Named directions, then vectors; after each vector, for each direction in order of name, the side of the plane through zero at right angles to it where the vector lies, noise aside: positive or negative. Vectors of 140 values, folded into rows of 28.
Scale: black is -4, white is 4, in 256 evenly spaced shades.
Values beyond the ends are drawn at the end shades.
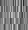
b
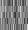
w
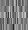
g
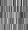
positive, negative, negative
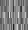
positive, positive, negative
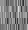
positive, positive, positive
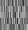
positive, positive, positive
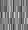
positive, positive, negative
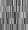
negative, positive, positive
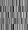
negative, positive, negative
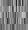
negative, positive, positive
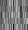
positive, positive, negative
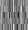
negative, negative, positive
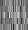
positive, positive, negative
